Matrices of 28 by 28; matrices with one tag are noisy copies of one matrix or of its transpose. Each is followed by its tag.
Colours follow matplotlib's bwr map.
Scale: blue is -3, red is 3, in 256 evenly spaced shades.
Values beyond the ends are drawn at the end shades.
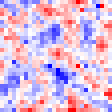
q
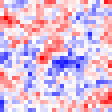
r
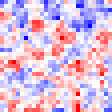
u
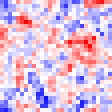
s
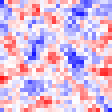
q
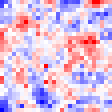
s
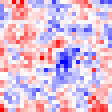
r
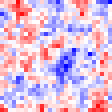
r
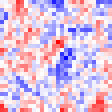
r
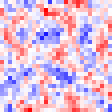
q
